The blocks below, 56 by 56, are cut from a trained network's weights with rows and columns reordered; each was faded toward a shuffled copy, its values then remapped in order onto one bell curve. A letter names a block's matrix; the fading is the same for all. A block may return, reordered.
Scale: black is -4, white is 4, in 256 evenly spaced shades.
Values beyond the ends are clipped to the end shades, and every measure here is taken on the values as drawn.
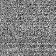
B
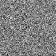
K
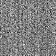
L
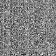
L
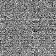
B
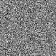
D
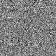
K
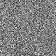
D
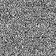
K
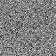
K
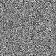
D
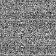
B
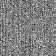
L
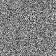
D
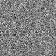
K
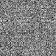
K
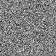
D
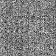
L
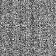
L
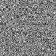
K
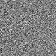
D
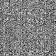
L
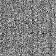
L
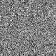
D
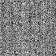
L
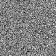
D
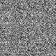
K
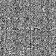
L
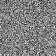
K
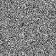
D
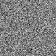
D
